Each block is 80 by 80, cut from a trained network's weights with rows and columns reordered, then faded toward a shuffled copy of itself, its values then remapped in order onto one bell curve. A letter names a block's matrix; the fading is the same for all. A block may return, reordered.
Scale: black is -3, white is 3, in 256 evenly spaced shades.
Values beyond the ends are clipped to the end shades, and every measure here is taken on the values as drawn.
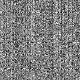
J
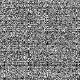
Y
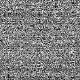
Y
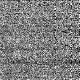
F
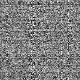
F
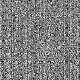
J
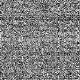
F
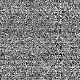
F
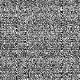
Y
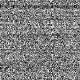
Y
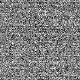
F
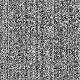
J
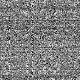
F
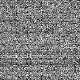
Y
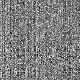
J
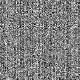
J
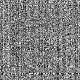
J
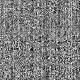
J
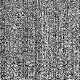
J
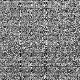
Y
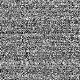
Y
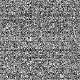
F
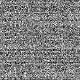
Y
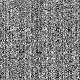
J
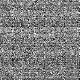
Y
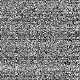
Y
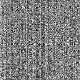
J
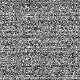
Y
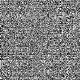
Y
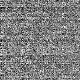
Y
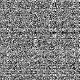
Y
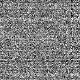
Y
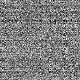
Y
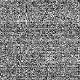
F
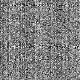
J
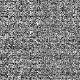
F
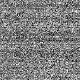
Y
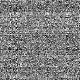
Y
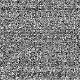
F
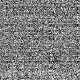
Y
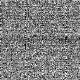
Y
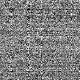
Y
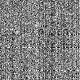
J
